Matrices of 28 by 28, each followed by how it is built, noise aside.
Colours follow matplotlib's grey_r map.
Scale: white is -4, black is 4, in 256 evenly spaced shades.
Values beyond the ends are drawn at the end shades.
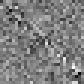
banded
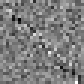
banded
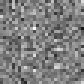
low rank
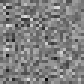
low rank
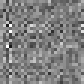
low rank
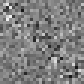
banded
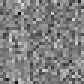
blocks
